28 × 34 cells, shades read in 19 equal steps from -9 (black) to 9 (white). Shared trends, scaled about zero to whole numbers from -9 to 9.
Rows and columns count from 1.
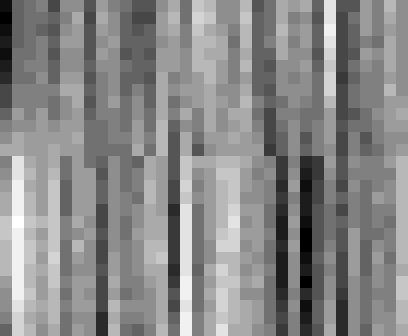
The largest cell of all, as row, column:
19, 2
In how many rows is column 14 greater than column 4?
20
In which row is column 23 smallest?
13
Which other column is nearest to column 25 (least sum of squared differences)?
32
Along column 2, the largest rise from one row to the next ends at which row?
14
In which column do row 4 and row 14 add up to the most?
28
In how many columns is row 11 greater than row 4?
19
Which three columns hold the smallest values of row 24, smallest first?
26, 24, 15
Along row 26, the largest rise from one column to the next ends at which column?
16
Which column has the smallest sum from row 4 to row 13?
29
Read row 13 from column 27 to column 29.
0 1 -4
